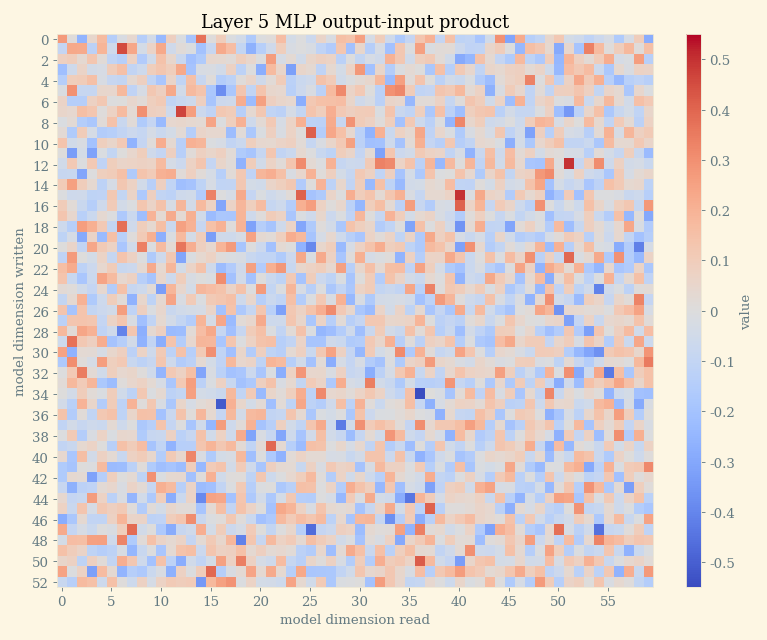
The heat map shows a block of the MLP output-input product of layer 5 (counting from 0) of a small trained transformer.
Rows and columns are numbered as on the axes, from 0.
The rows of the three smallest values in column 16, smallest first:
35, 5, 16
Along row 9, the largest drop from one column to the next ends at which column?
26
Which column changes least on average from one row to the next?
42
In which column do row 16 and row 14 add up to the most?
48
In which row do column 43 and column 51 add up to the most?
12
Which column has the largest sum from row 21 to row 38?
56
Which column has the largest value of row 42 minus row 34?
36
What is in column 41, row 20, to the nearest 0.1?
0.3
